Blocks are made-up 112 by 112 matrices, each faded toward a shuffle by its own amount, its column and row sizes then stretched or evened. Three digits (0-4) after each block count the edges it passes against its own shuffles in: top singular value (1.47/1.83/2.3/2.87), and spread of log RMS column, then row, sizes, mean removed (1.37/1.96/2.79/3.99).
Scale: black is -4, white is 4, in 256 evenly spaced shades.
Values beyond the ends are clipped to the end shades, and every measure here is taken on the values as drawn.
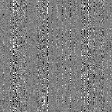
3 4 1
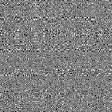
3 0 3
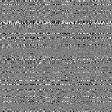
4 1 4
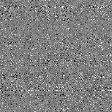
1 2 3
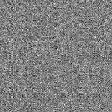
3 1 1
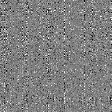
3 3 2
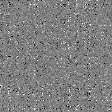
0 2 2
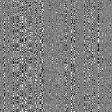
4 4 1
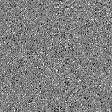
2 0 0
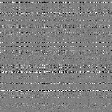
4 2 4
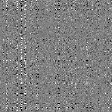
3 3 2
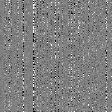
3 4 1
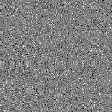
3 1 0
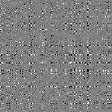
4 3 3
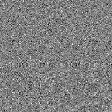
3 1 1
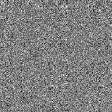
2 2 1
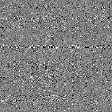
2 2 3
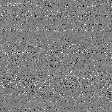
1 0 3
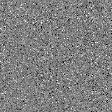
0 2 1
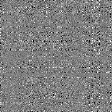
1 3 3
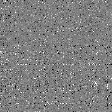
1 2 2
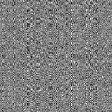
4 3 1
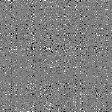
2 3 3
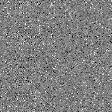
2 1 1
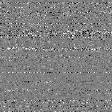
0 0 4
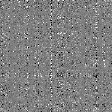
2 3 2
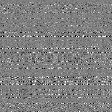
3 0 4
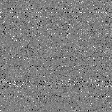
2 1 2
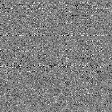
2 1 3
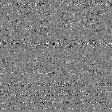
0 0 3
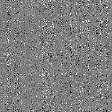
0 3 2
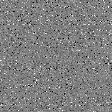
1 0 2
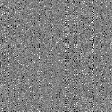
3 3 0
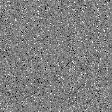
1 2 0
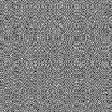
4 0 1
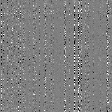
3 4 1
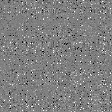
2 2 2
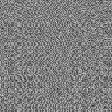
4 0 0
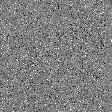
1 1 0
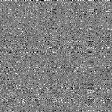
3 0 3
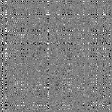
4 3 3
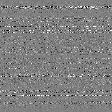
1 0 4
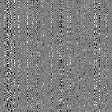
4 4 0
